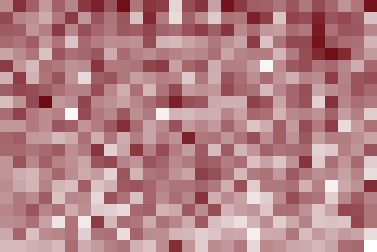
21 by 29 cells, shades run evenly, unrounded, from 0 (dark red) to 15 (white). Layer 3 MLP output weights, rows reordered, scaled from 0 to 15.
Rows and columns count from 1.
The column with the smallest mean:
24
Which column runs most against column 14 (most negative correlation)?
12
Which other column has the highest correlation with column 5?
18
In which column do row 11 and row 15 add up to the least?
10
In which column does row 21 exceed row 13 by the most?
29
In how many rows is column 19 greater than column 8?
16
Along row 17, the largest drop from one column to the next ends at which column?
9
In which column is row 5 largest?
4
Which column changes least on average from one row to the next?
28
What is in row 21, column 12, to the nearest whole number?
11
